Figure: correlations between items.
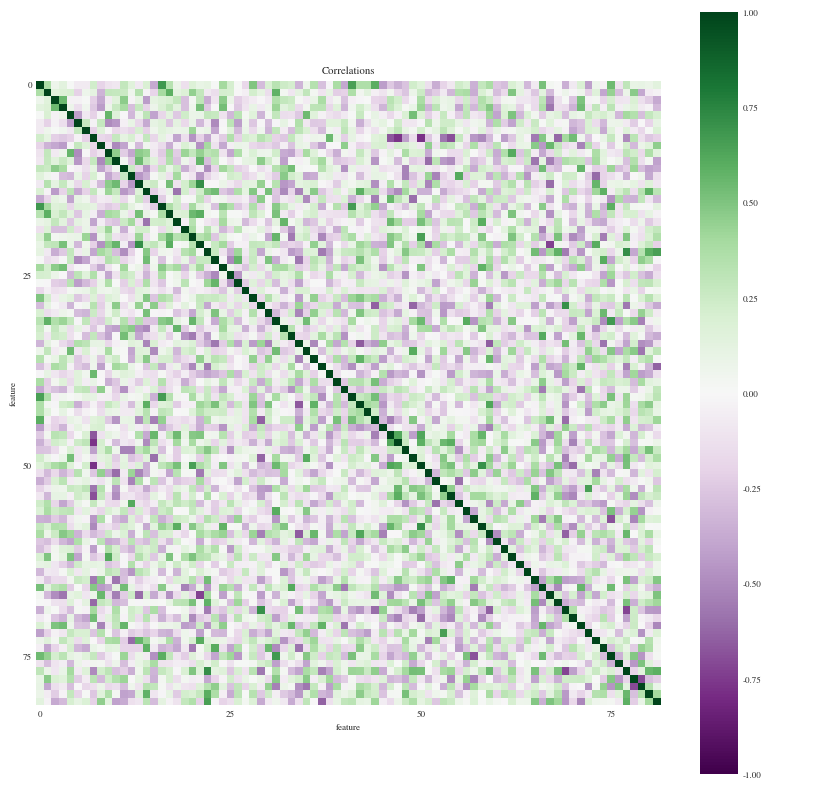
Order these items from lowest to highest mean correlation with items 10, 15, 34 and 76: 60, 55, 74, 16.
16, 74, 55, 60
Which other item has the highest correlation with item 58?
50
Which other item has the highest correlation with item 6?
20
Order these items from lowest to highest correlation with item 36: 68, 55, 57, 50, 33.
55, 57, 68, 50, 33
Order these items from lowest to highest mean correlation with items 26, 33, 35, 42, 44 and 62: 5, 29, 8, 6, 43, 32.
29, 5, 6, 8, 32, 43
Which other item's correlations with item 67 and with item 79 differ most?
21
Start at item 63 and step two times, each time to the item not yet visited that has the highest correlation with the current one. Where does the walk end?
12
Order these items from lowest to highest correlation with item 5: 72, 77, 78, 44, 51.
78, 77, 44, 72, 51
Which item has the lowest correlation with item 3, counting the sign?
67
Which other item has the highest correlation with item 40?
8
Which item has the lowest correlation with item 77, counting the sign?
69
